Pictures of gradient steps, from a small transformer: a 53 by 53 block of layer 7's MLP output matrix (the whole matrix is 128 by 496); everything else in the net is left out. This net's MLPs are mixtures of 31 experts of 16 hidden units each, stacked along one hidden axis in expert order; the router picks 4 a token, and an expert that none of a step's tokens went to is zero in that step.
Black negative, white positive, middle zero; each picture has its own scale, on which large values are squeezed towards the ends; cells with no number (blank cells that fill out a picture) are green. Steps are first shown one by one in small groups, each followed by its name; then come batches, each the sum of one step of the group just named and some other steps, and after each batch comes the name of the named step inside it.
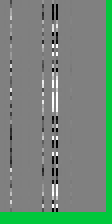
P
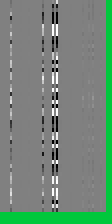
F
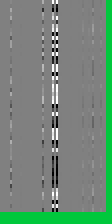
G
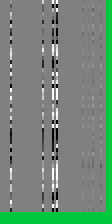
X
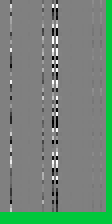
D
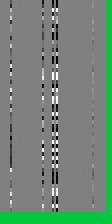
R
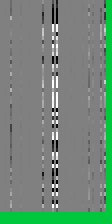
P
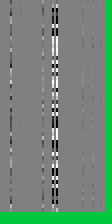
D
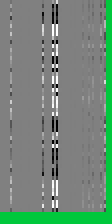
F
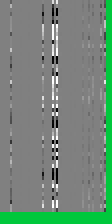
D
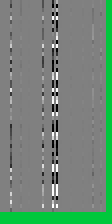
R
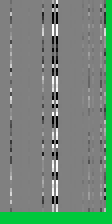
F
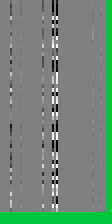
R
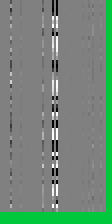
D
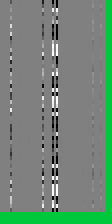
R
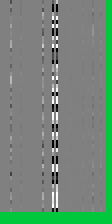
G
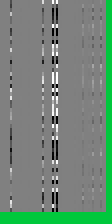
X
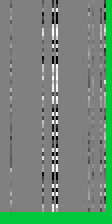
R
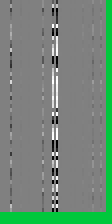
D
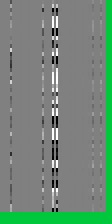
D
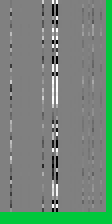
G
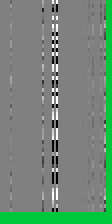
G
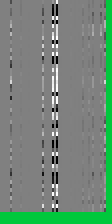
G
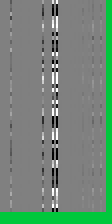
F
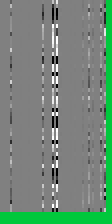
D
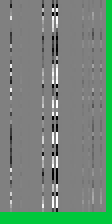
R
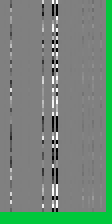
P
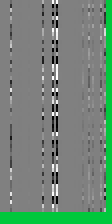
R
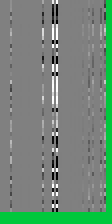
G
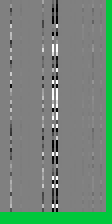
X
